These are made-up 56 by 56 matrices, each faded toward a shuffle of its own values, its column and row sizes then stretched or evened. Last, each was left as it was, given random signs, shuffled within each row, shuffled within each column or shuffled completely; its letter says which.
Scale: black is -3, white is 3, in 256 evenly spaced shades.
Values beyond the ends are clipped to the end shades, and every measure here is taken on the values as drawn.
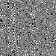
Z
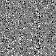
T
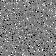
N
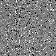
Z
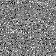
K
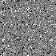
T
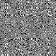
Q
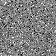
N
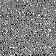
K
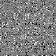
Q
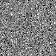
Z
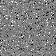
K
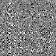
Q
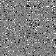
Q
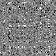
Q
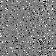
T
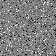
N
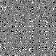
Q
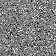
N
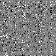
T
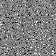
K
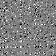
Q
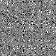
T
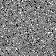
N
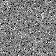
N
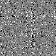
T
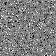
N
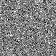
N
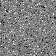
N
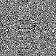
Q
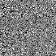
T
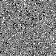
K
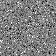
N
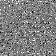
K
